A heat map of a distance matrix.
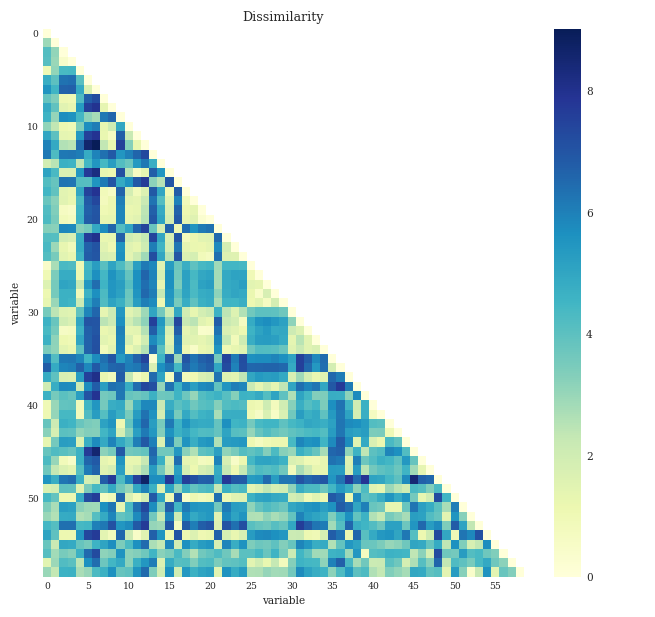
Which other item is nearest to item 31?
24
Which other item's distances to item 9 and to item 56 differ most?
39
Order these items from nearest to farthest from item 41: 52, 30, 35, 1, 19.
52, 1, 30, 19, 35
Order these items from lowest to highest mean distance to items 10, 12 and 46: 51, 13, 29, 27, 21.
29, 27, 51, 21, 13
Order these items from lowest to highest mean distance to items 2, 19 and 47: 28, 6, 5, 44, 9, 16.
28, 44, 9, 16, 5, 6
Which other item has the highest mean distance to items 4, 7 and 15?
6
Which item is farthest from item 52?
12
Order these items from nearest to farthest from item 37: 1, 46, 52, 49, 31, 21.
46, 31, 1, 49, 52, 21
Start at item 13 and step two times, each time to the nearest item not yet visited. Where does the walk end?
36
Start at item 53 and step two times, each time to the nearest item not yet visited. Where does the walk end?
21
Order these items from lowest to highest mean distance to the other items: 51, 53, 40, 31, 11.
40, 11, 31, 51, 53
